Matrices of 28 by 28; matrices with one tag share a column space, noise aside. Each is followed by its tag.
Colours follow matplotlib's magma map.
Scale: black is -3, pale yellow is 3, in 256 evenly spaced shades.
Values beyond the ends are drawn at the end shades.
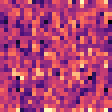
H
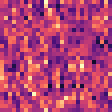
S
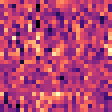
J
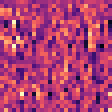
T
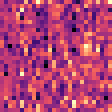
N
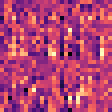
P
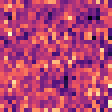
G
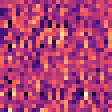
T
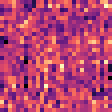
S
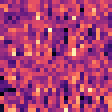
P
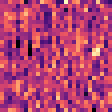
N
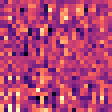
P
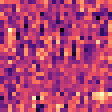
J
